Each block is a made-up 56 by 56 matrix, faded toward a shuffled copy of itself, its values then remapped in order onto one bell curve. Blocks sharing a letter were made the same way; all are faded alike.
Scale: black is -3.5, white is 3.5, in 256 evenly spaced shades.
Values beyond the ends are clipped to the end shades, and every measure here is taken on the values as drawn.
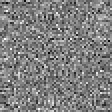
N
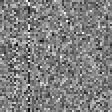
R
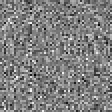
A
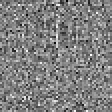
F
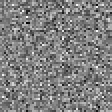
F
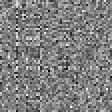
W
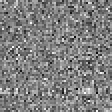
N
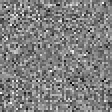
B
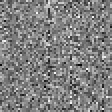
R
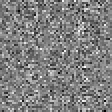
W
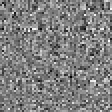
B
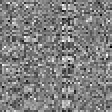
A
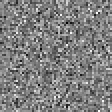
R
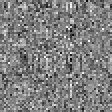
W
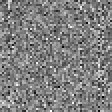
R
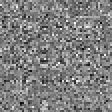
B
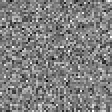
B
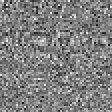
B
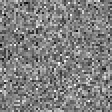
R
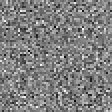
B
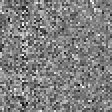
R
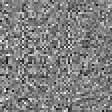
W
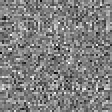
B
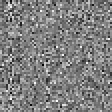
W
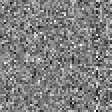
R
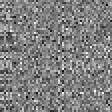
A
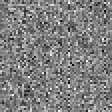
R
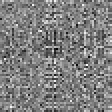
A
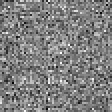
N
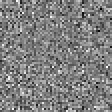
F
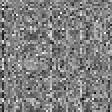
A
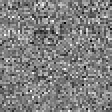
B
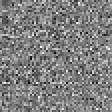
B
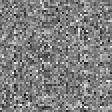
W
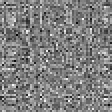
A
